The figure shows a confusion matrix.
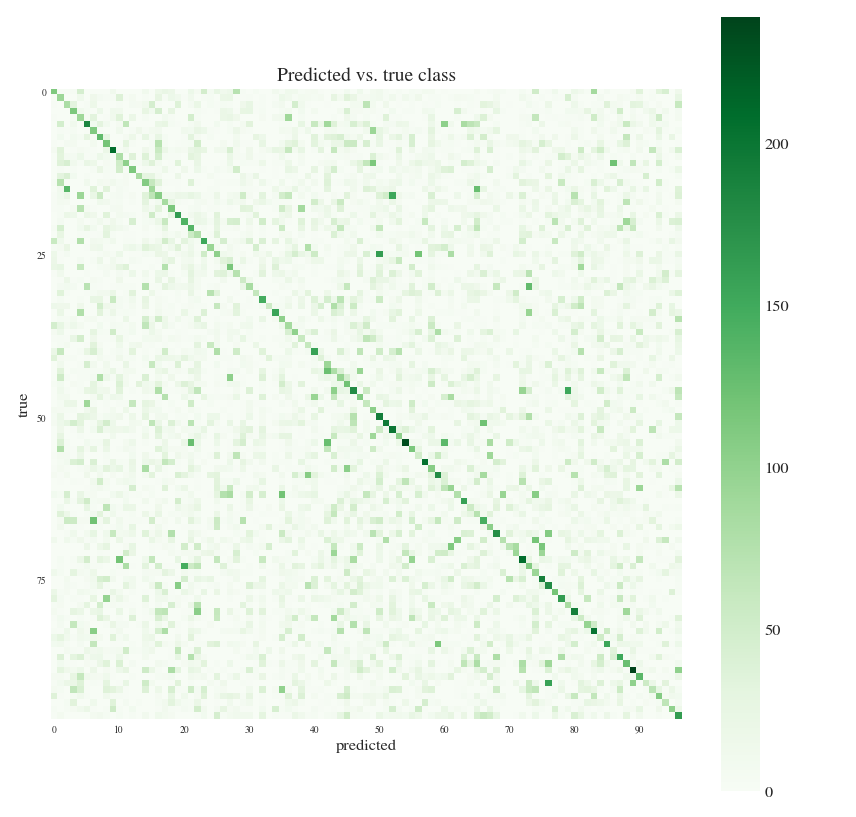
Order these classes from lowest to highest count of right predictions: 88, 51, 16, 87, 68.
16, 88, 87, 68, 51
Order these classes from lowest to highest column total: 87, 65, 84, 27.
27, 84, 87, 65
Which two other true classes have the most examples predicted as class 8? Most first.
78, 64
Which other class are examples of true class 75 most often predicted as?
70
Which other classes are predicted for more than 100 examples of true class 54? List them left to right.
21, 42, 60
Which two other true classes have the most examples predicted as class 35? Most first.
62, 92
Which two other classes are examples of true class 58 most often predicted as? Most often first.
45, 14
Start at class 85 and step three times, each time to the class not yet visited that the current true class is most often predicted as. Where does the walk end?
24
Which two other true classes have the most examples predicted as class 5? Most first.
48, 30
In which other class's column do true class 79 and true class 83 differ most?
6
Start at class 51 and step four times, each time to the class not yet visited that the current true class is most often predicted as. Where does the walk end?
89
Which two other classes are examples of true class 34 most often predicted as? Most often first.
73, 4
